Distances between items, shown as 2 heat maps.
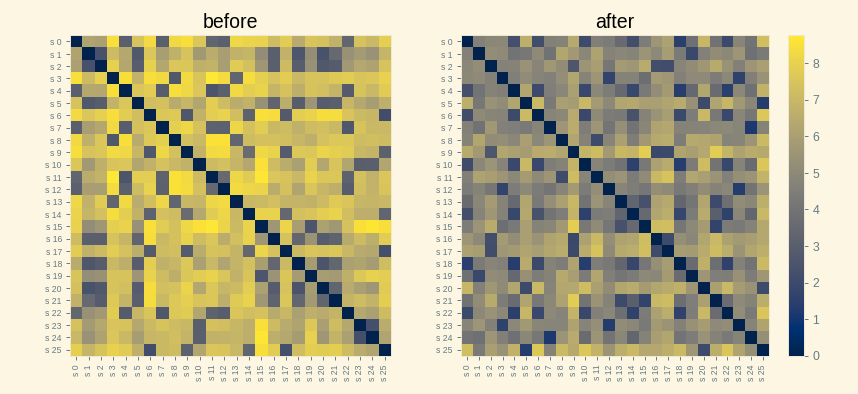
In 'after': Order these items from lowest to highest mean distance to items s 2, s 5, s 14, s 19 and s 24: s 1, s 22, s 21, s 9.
s 1, s 22, s 21, s 9
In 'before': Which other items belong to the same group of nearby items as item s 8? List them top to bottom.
s 3, s 13
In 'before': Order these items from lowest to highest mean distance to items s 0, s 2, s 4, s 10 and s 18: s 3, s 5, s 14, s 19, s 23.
s 5, s 23, s 19, s 14, s 3
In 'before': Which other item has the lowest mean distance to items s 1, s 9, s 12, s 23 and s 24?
s 10
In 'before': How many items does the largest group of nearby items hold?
7
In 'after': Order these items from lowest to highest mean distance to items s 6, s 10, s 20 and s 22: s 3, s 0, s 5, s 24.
s 0, s 24, s 3, s 5
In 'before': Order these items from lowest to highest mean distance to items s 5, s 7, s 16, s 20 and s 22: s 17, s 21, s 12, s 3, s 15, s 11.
s 21, s 12, s 11, s 15, s 17, s 3
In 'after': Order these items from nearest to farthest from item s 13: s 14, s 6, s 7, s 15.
s 15, s 14, s 6, s 7
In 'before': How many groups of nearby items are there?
6
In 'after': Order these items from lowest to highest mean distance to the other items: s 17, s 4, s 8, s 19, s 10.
s 4, s 10, s 19, s 8, s 17
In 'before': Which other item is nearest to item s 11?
s 4
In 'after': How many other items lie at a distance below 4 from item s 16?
3
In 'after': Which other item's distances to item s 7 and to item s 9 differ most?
s 24
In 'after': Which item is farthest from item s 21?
s 9
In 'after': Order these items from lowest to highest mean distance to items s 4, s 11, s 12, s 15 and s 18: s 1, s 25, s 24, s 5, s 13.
s 13, s 24, s 1, s 5, s 25
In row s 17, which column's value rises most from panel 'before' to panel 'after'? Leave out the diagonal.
s 25
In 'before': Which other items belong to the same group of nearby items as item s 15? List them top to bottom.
s 19
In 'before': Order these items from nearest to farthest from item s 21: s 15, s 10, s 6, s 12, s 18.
s 18, s 15, s 12, s 10, s 6
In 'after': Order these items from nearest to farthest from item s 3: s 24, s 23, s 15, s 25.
s 23, s 15, s 24, s 25
